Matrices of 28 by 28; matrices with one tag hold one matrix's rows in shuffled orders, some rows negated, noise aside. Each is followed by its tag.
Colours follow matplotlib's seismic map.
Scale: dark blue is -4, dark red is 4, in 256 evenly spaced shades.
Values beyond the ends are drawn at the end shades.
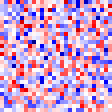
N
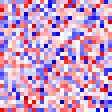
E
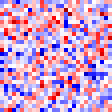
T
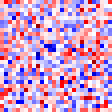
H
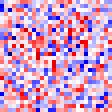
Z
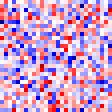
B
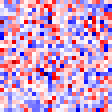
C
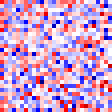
E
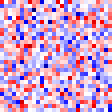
N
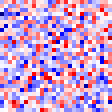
B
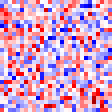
H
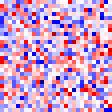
E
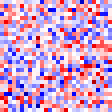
H
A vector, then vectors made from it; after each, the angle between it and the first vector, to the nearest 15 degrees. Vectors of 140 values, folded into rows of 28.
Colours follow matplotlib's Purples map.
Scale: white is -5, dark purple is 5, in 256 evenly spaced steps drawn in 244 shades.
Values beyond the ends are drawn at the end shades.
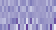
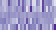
135 degrees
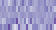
30 degrees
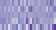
150 degrees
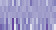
60 degrees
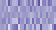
135 degrees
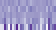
120 degrees
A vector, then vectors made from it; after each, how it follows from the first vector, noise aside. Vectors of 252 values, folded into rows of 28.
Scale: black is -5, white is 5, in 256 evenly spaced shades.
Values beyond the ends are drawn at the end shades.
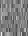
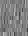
wrapped around, negated, partly zeroed.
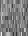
copied.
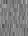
wrapped around, shrunk.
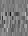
wrapped around, negated, partly zeroed.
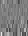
partly zeroed.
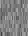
negated, shrunk.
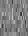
wrapped around, negated, partly zeroed.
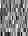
negated, scaled up.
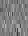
wrapped around, negated, partly zeroed.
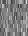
reversed.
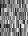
wrapped around, negated, scaled up.
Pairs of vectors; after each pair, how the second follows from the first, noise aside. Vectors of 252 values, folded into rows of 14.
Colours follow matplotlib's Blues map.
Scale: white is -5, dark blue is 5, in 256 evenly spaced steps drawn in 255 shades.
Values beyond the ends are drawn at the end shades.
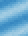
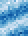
reversed, scaled up.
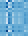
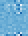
reversed, negated, partly zeroed.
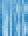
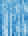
copied.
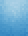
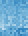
wrapped around, negated, partly zeroed.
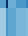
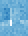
wrapped around, negated, partly zeroed.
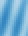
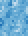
wrapped around, negated, partly zeroed.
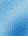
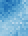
reversed.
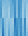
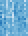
reversed, negated, partly zeroed.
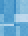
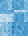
reversed.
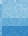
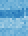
wrapped around, partly zeroed.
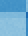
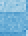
negated, partly zeroed.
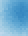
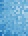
negated, partly zeroed.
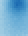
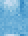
wrapped around, negated, partly zeroed.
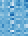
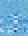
reversed, negated, partly zeroed.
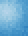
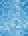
wrapped around, negated, partly zeroed.
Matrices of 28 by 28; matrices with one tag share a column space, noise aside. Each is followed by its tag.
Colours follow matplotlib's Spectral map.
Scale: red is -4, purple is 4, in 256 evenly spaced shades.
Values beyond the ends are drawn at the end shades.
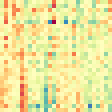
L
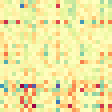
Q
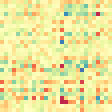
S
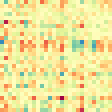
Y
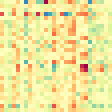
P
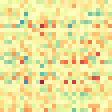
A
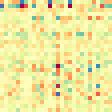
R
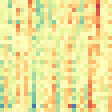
L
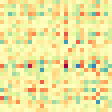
S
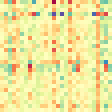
P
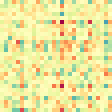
Y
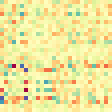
S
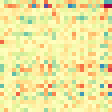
R
